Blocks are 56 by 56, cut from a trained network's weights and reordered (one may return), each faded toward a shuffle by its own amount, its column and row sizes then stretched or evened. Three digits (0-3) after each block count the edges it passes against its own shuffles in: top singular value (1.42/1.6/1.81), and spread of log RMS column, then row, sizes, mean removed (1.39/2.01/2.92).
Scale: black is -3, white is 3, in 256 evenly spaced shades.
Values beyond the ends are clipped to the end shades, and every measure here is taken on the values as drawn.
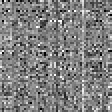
2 1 2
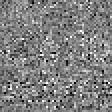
0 1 2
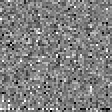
0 1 1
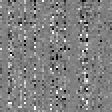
0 3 0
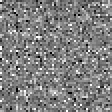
0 1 0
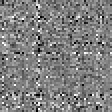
1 2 2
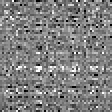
3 2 2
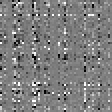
1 3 2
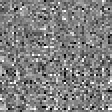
2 1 2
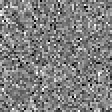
1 1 0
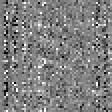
1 3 1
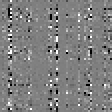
2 3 2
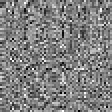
3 2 0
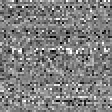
2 0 2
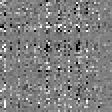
1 3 2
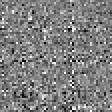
2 2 2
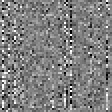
3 3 0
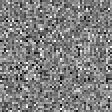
2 1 1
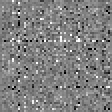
0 2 1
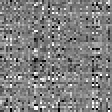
3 3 1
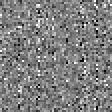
0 2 0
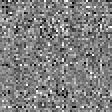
2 1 2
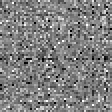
0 1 0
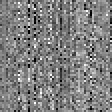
2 3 0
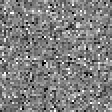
0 1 1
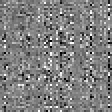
3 3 2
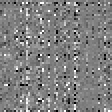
0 3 2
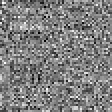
2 0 0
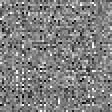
1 2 1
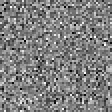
2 0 1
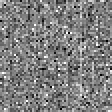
0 0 0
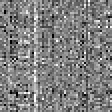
3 2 1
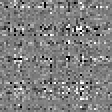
0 2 3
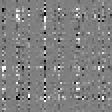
2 3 2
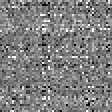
2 2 2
